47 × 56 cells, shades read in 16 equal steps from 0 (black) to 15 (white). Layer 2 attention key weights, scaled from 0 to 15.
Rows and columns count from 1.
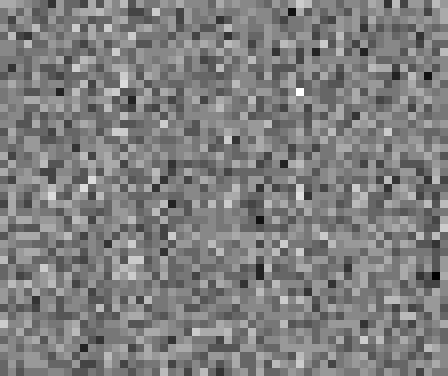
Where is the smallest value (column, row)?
55, 35
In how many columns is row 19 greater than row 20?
23
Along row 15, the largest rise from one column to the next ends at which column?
46
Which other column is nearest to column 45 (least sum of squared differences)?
34
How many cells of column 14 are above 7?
23
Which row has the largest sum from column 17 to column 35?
42
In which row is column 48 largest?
43
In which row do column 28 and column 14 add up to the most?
14
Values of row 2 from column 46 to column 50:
7 8 9 7 9
